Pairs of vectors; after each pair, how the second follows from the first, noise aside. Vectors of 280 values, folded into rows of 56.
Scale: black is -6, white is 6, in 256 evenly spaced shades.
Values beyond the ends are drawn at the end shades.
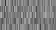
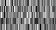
scaled up.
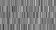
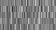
copied.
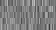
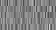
sign-scrambled.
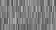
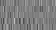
reversed, negated, partly zeroed.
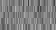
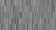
reversed, shrunk.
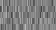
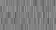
reversed, shrunk.
